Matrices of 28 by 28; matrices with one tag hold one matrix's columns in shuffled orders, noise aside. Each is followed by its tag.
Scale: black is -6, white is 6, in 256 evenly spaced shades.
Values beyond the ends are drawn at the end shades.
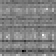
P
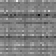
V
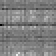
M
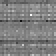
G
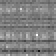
P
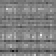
P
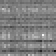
P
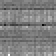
M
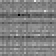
V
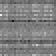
G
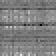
M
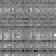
P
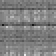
M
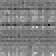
M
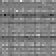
V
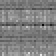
M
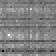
P
